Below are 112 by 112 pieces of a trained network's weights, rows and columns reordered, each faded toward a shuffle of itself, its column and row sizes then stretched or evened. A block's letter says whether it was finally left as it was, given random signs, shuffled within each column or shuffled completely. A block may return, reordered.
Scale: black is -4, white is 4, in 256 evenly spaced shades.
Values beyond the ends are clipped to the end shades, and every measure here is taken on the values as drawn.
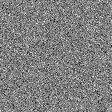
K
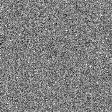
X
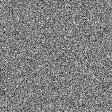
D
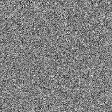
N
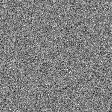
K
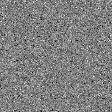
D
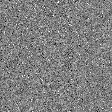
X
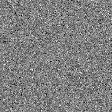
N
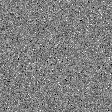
K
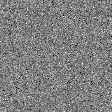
X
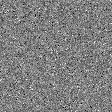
K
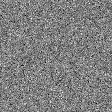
K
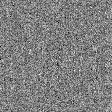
X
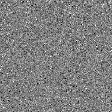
N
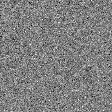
X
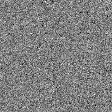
D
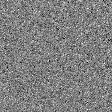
X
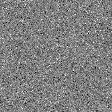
X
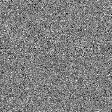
D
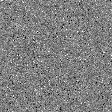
X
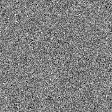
D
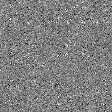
D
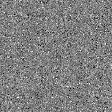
D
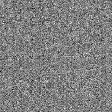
N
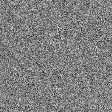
D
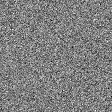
K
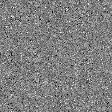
D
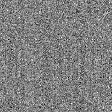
N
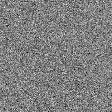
N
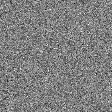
X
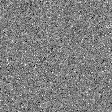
K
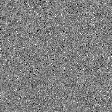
N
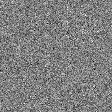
X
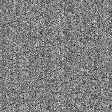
N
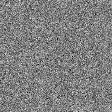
D
